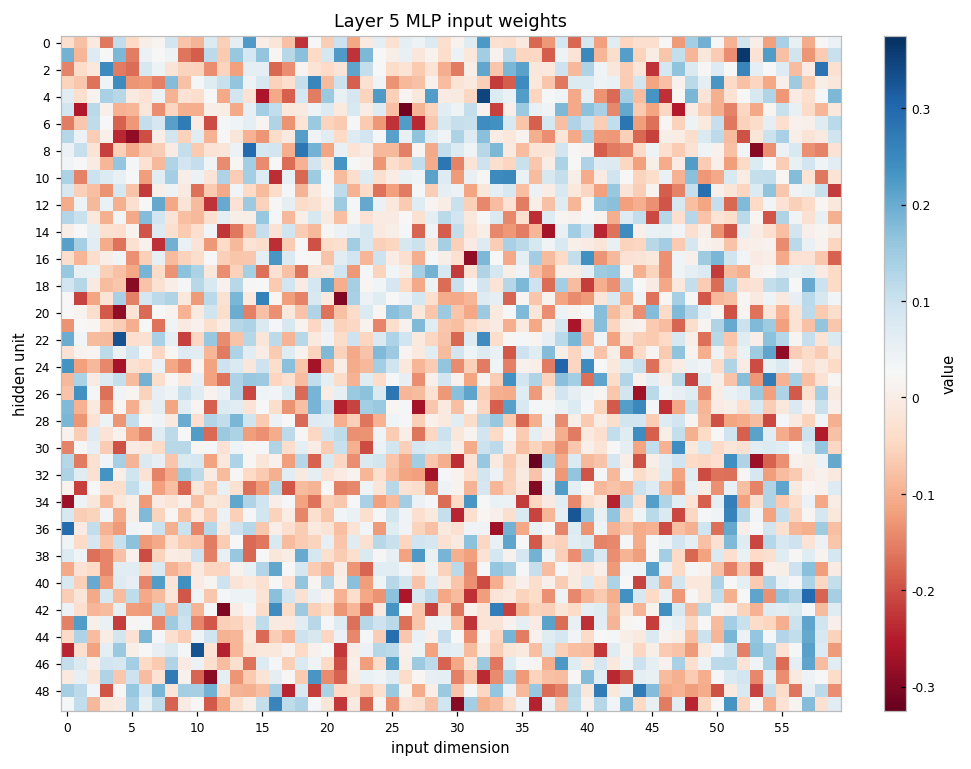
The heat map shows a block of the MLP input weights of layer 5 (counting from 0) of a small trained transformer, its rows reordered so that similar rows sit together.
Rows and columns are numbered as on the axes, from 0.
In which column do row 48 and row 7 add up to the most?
25
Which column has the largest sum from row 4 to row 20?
32
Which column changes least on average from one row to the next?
57
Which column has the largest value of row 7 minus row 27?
27
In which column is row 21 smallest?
39
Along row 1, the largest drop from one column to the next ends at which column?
22
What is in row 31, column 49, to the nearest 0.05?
-0.05
